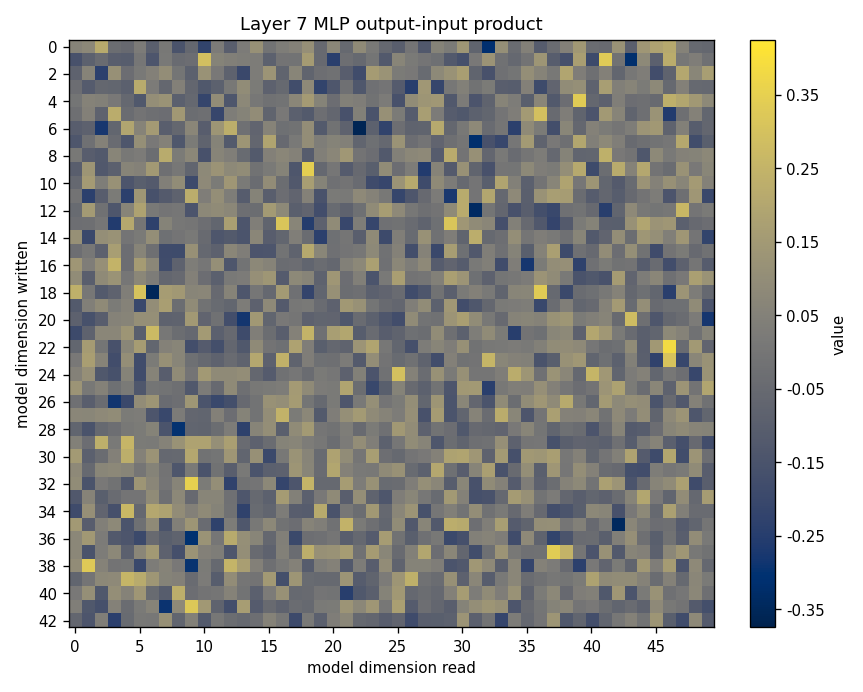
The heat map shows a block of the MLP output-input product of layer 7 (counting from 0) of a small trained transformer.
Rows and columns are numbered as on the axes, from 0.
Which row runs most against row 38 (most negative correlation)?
32
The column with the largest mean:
18
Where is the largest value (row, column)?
22, 46
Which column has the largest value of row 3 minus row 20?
13
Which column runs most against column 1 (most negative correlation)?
9
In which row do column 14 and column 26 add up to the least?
15
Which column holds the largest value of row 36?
12
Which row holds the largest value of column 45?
0
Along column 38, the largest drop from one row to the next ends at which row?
38
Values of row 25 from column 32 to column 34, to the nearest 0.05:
-0.25 0 0.05
